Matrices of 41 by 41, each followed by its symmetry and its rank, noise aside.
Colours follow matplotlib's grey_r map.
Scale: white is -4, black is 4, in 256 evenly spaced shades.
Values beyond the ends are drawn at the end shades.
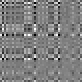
symmetric, rank one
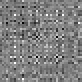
symmetric, rank three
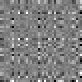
antisymmetric, rank two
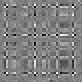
symmetric, rank one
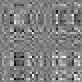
no symmetry, rank three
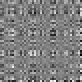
antisymmetric, rank two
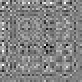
symmetric, rank three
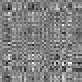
no symmetry, rank three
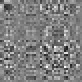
no symmetry, rank three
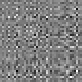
symmetric, rank three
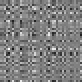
no symmetry, rank two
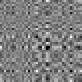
symmetric, rank two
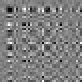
symmetric, rank two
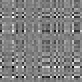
no symmetry, rank one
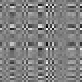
no symmetry, rank one
